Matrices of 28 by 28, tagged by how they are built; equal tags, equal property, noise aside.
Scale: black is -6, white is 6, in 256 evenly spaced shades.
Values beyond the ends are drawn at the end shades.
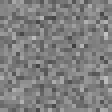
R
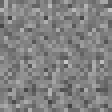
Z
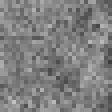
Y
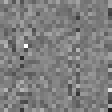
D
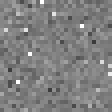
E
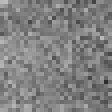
Y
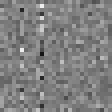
D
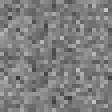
R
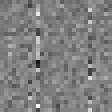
D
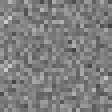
R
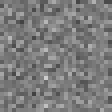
R
